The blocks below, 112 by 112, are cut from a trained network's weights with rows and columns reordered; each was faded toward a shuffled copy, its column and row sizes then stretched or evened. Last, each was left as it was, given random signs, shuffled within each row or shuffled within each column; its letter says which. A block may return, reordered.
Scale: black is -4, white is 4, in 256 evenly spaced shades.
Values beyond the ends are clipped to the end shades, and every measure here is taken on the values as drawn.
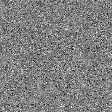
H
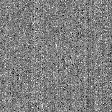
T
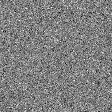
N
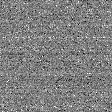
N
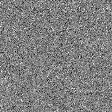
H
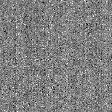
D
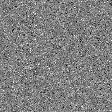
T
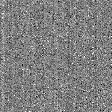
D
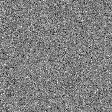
T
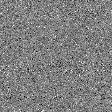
H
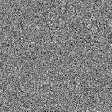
D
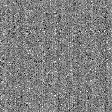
D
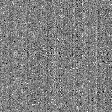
D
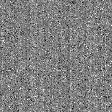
D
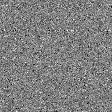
N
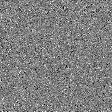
N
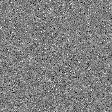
T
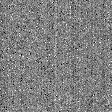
T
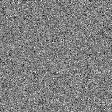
D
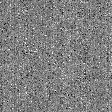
T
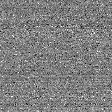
D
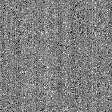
D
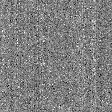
T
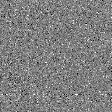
H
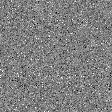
N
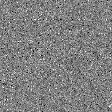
H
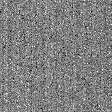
T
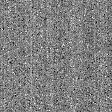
T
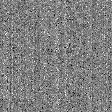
T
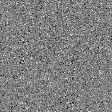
H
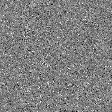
T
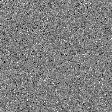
H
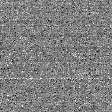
D
